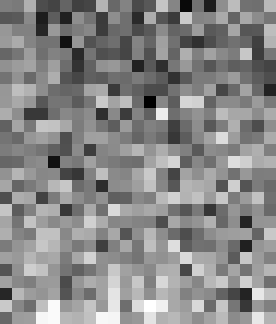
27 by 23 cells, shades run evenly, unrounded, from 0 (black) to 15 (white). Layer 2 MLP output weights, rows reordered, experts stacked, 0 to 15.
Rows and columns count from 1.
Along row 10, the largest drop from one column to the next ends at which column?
15
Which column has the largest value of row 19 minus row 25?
1
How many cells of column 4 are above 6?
21
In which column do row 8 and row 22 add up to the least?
23
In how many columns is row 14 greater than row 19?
8
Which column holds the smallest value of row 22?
20
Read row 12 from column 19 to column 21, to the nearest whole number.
13 9 7
